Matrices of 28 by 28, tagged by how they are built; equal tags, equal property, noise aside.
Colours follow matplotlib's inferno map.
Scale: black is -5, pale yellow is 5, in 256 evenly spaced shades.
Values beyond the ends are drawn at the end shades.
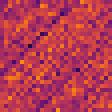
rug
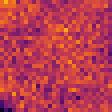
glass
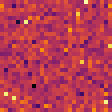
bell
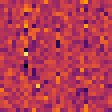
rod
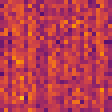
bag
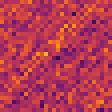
rug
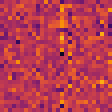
rod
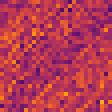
rug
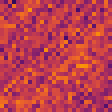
rug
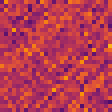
rug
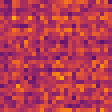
bag
